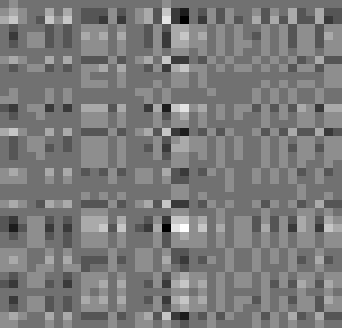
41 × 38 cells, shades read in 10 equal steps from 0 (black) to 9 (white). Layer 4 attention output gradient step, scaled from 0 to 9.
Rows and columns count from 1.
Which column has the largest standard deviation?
21
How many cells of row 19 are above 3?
31
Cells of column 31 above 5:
1
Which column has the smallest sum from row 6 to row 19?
19
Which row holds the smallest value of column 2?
29
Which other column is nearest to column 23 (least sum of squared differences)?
14
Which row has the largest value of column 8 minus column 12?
3
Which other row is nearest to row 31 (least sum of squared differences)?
35
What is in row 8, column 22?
4
